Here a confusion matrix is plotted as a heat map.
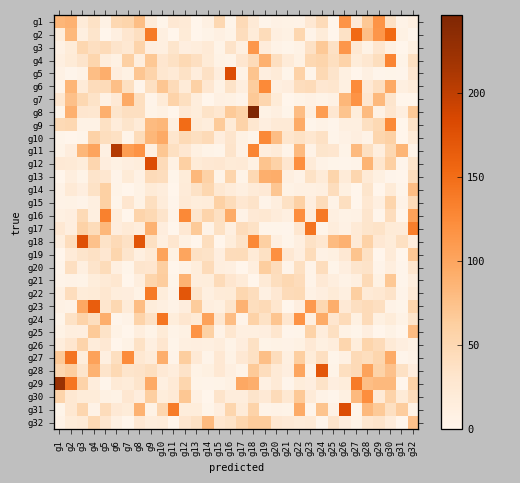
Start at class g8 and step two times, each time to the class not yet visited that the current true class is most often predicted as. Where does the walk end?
g3
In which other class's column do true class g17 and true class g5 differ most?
g16
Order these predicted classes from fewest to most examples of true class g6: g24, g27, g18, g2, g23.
g24, g23, g18, g2, g27
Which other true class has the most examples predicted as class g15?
g9
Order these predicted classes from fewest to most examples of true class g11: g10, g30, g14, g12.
g14, g12, g30, g10
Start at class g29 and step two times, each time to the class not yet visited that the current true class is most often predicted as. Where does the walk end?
g26
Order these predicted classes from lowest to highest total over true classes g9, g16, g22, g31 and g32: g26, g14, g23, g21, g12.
g23, g21, g14, g26, g12
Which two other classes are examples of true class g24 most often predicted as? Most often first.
g10, g22
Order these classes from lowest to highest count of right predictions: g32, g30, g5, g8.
g8, g30, g32, g5
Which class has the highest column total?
g18
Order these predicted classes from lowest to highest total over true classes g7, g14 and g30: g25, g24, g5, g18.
g24, g25, g5, g18
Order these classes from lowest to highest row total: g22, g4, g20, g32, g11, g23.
g20, g32, g22, g4, g23, g11
